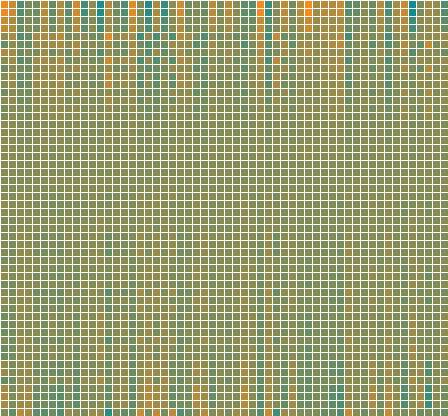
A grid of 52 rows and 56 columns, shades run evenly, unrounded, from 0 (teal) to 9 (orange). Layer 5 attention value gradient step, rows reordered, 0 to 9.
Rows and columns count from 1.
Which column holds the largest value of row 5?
14
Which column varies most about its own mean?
33
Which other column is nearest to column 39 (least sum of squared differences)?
17
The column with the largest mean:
1
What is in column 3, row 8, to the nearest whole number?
3
